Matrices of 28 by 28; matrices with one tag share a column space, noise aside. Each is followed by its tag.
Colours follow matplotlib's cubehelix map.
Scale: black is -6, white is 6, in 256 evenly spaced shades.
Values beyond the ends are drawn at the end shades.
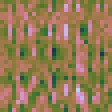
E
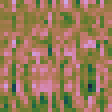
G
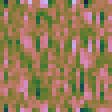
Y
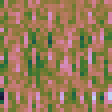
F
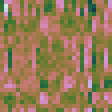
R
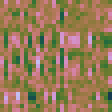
F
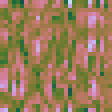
Y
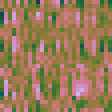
Y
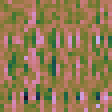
F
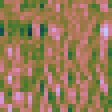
E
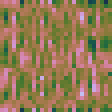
Y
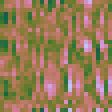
Y
